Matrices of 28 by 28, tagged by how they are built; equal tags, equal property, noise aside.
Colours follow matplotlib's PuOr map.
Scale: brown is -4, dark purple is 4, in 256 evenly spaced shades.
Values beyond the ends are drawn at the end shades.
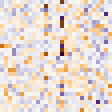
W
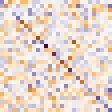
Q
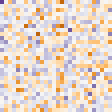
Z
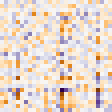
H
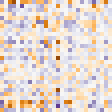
H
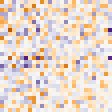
H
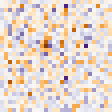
H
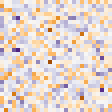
Z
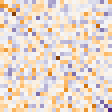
Q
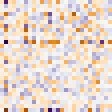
H
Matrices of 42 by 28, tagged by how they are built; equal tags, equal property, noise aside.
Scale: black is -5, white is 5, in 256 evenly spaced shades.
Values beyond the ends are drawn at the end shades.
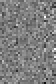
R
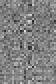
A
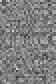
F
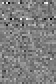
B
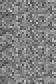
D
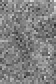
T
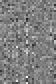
R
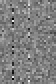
R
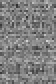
F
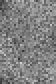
T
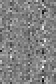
R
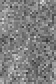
T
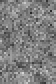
T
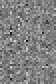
R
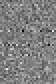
B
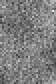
T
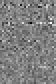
B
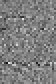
B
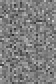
D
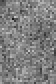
T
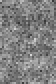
T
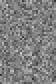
F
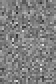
A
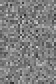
A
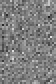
R
